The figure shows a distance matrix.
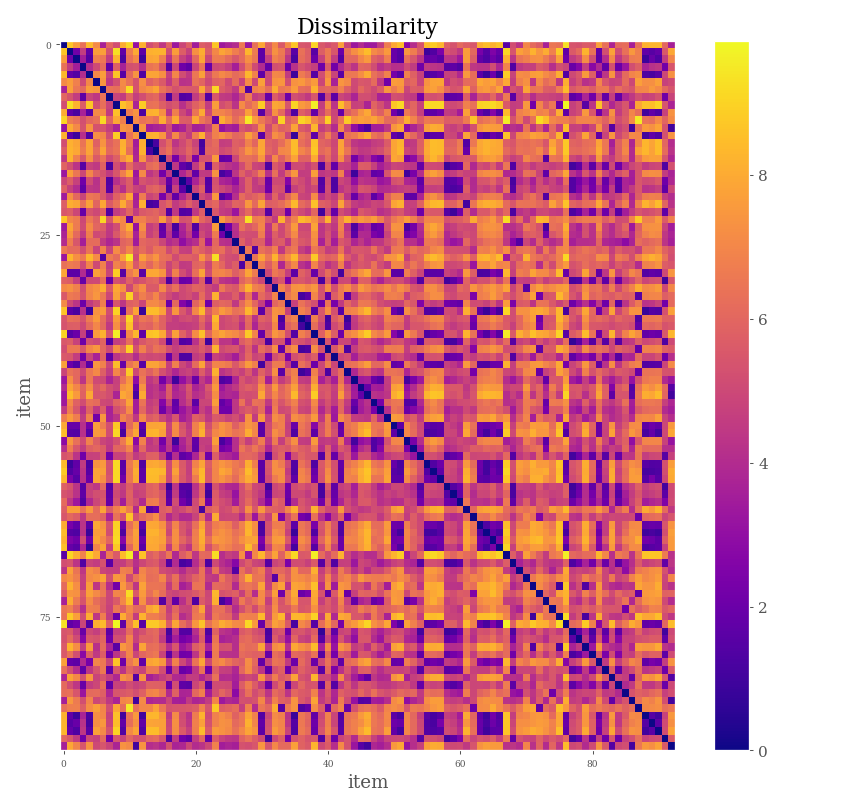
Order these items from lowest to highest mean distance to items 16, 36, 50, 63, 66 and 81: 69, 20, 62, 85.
62, 85, 20, 69
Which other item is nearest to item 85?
74
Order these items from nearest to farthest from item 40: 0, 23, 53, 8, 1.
0, 53, 1, 8, 23
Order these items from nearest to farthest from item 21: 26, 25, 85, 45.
45, 25, 26, 85
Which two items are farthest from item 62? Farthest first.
10, 23
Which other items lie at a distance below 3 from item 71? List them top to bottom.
8, 75, 79
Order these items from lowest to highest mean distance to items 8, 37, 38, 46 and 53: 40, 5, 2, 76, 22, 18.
18, 22, 40, 2, 5, 76
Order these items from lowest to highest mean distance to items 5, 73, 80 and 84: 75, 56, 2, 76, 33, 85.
75, 85, 2, 33, 56, 76
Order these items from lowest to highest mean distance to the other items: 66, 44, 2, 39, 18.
18, 39, 44, 2, 66
